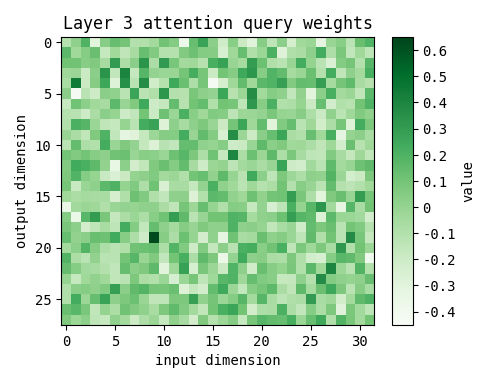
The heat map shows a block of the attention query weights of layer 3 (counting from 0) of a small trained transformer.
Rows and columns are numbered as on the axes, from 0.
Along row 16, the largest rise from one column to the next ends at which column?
29
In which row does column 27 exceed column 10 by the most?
22
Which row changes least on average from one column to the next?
7
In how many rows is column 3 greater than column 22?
11
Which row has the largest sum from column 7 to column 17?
2
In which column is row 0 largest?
14
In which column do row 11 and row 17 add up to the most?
17
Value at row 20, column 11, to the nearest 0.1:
0.2
